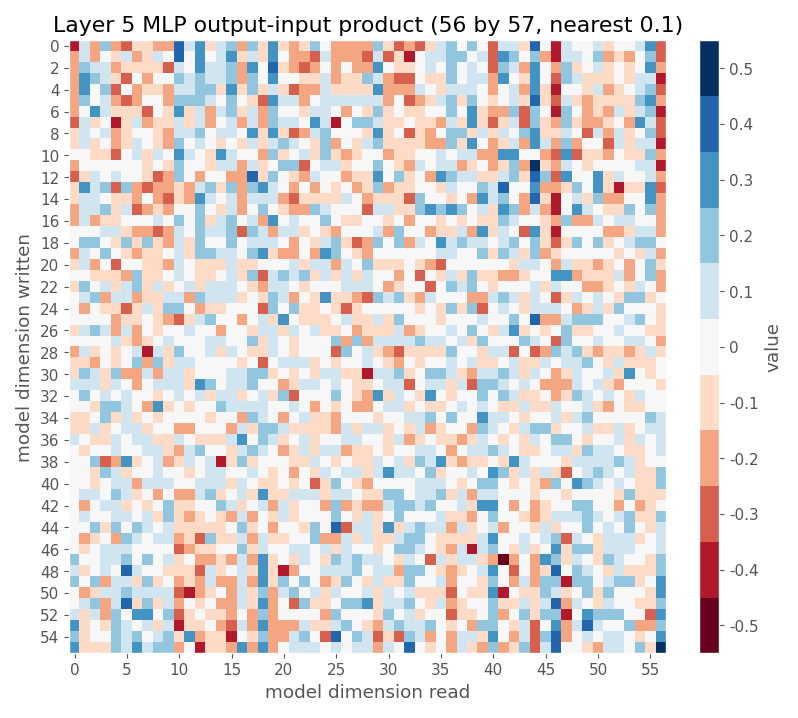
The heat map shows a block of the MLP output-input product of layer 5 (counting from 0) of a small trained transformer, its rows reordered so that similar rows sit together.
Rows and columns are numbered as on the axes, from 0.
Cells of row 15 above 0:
24
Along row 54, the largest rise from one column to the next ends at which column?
25
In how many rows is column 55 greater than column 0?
26
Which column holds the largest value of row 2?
19
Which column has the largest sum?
44
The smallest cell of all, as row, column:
47, 41
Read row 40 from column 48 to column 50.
0.3 0.2 0.1
